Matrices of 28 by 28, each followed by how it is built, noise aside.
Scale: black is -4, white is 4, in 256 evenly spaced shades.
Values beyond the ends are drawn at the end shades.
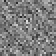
Toeplitz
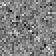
diagonal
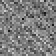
Toeplitz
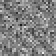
Toeplitz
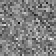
Toeplitz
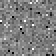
sparse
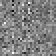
uneven columns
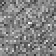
Hankel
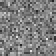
noise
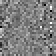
uneven columns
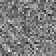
Toeplitz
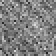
Toeplitz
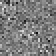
block diagonal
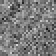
Hankel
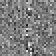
uneven columns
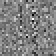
uneven columns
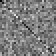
diagonal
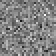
noise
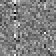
uneven columns
